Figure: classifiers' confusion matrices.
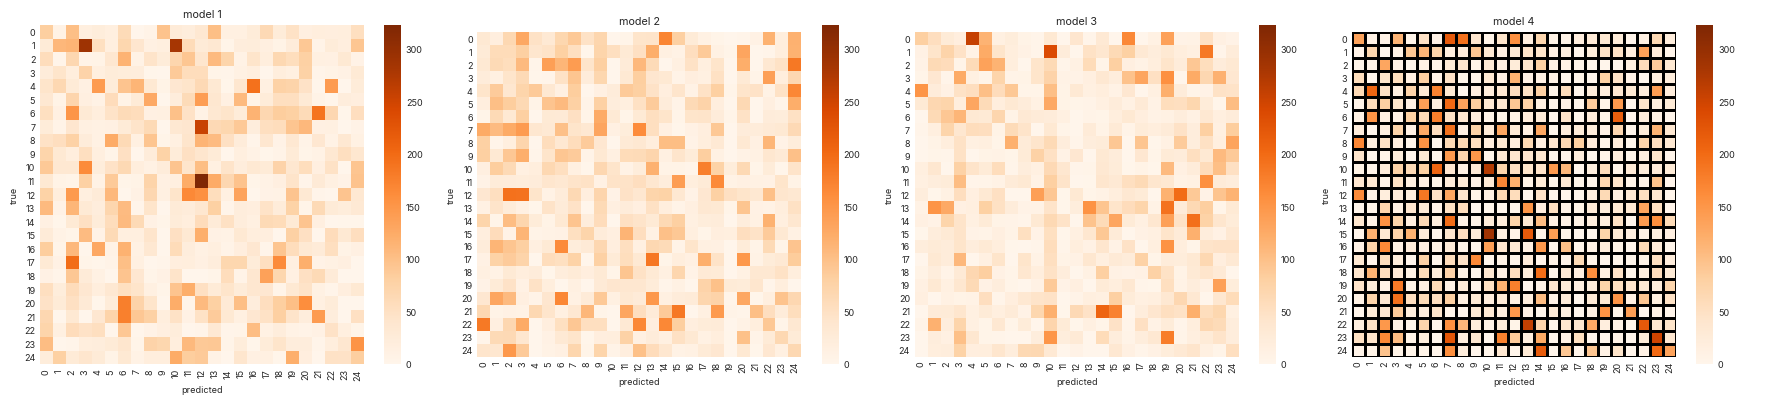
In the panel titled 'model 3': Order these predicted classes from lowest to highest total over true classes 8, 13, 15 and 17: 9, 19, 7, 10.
9, 7, 10, 19
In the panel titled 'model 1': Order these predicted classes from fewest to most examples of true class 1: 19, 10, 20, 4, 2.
19, 4, 20, 2, 10
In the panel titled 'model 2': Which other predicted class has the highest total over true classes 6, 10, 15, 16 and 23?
1
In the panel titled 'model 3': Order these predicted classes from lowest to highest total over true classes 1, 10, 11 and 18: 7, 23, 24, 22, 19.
7, 24, 23, 19, 22
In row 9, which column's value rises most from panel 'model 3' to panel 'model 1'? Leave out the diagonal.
0
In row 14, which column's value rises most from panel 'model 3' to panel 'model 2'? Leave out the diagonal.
7
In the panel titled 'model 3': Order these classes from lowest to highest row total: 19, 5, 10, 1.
19, 10, 5, 1
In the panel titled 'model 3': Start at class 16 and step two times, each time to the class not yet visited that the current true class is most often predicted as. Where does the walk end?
23
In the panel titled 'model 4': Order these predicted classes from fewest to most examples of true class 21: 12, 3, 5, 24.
24, 5, 3, 12
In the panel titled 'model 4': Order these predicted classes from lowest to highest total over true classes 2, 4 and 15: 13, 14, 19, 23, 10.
19, 14, 23, 13, 10
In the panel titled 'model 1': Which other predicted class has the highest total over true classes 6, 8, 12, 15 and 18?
2
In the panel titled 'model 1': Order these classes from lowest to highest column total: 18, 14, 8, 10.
14, 8, 18, 10
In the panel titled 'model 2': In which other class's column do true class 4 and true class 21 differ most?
15
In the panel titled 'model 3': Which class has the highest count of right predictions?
13
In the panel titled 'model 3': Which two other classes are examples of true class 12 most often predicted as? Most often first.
20, 9
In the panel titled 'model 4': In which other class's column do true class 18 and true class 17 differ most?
14
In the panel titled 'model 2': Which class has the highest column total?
3
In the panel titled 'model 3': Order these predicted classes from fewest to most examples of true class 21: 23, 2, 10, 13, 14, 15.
2, 13, 23, 10, 15, 14
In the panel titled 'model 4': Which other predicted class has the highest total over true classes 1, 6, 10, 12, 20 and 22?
5
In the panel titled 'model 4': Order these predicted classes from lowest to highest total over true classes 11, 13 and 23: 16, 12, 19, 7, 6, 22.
6, 16, 19, 22, 12, 7
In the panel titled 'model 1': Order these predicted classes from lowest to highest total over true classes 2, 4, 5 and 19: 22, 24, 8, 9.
9, 24, 22, 8
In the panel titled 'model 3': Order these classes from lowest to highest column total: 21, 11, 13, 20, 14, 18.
11, 18, 13, 20, 14, 21
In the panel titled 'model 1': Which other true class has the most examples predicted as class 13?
11
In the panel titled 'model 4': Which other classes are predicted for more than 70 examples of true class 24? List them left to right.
2, 7, 14, 16, 18, 23
